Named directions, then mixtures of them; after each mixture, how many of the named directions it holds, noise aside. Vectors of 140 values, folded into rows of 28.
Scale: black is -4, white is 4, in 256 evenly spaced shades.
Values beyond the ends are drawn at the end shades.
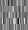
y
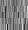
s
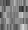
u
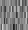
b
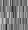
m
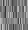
four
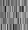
four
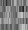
two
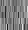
one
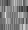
two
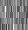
two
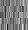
two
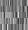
four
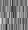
one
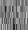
three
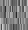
four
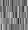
three
